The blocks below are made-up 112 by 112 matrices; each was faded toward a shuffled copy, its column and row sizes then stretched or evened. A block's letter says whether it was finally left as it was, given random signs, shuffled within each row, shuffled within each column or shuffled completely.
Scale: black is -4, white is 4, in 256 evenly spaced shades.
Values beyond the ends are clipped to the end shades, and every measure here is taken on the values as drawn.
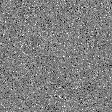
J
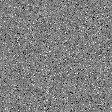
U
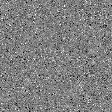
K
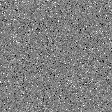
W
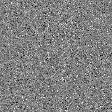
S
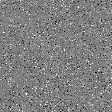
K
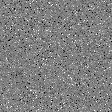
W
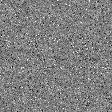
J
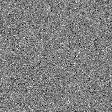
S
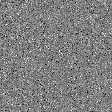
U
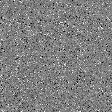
S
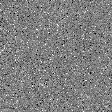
U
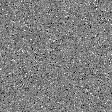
W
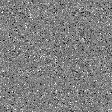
K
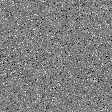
W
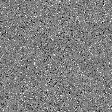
S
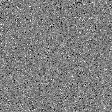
S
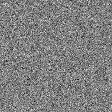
S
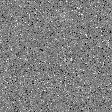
W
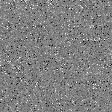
J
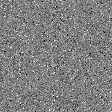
U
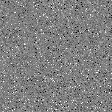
S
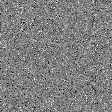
U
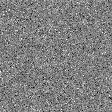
W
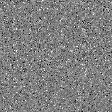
K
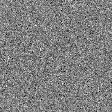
U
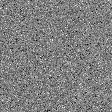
W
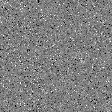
U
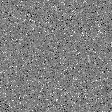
W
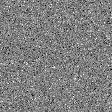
W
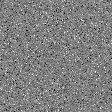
W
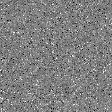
K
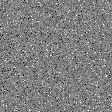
W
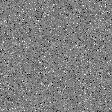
U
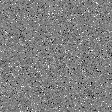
J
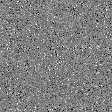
S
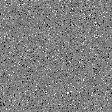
S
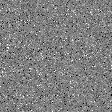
J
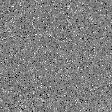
K
